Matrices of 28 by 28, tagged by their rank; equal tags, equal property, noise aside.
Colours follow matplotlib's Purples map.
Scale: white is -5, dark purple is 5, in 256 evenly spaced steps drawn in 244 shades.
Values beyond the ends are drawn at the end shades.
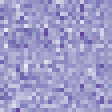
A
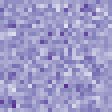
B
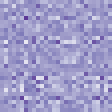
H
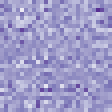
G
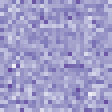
A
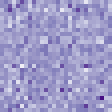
H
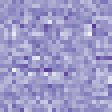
G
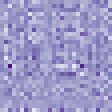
B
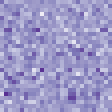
A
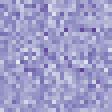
A
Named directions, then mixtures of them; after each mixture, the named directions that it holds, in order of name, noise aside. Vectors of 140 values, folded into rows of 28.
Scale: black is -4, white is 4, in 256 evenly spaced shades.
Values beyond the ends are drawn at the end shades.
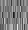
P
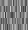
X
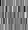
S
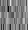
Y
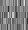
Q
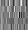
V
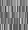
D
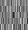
D, P, X.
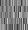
P, S, V.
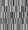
V, X.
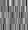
V, Y.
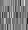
P, Q.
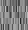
D.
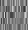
S, X, Y.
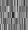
D, Q.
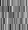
S, Y.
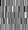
S.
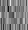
Y.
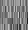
D, Q, V.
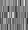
Q.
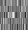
P, Q, X.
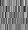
Q, S, X.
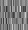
P, X.
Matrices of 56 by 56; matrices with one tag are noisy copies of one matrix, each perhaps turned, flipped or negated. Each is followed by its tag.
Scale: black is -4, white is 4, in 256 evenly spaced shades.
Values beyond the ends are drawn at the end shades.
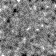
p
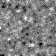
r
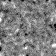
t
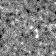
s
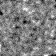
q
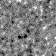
s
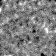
q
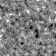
s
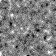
r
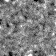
t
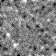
p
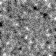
p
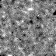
q
